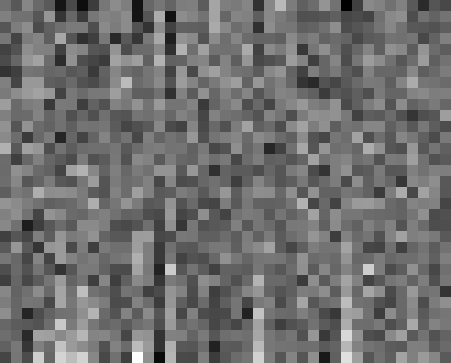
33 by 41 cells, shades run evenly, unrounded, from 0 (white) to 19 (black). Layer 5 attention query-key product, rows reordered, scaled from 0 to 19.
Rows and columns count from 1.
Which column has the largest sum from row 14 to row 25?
15
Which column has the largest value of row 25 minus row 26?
6
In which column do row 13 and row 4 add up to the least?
18
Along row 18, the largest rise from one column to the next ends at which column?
38
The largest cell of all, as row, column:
1, 32
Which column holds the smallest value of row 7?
20
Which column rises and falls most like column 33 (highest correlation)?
24
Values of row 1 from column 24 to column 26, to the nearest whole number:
15 9 5
